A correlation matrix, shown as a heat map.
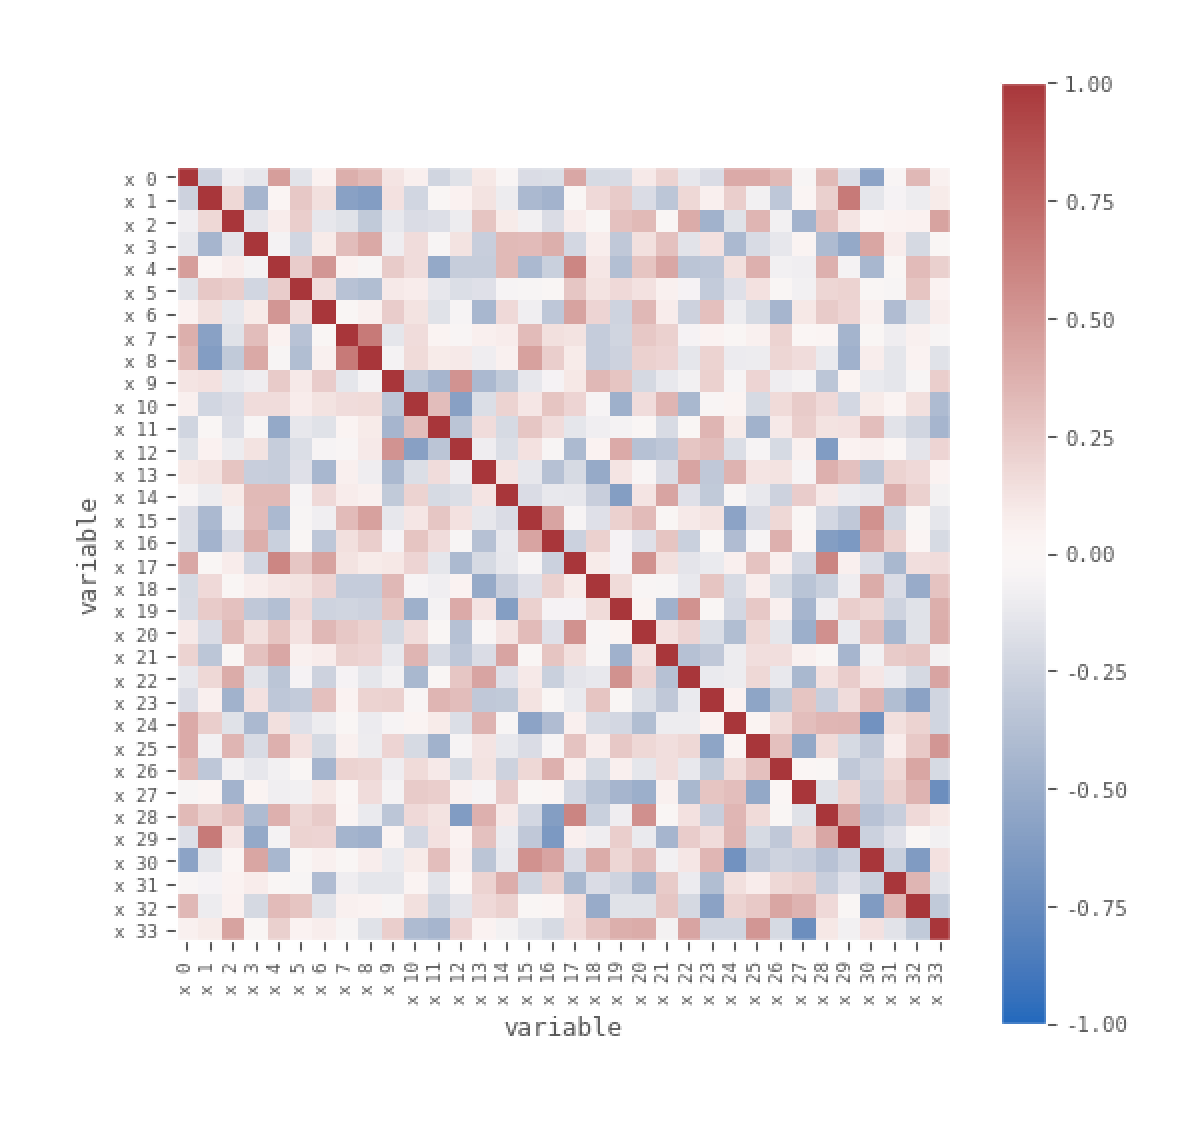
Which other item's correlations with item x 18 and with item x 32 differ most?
x 30
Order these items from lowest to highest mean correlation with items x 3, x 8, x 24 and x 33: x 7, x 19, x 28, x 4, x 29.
x 29, x 19, x 28, x 4, x 7
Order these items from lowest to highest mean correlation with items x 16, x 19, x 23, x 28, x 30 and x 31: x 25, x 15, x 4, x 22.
x 4, x 25, x 22, x 15
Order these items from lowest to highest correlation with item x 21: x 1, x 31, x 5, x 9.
x 1, x 9, x 5, x 31
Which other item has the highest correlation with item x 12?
x 9
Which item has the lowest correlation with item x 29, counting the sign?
x 16
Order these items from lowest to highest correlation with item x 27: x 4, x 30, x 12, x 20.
x 20, x 30, x 4, x 12
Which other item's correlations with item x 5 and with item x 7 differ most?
x 8
